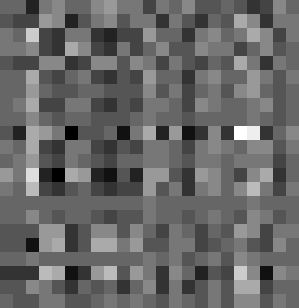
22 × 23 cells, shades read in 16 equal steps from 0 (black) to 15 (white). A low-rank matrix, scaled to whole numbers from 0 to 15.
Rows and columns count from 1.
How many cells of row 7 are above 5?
14
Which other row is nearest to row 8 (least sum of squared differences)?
11
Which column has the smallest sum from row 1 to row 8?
15
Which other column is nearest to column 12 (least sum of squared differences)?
17
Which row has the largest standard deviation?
10
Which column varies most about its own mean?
3
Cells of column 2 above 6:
4
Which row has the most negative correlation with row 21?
1
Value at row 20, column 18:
4
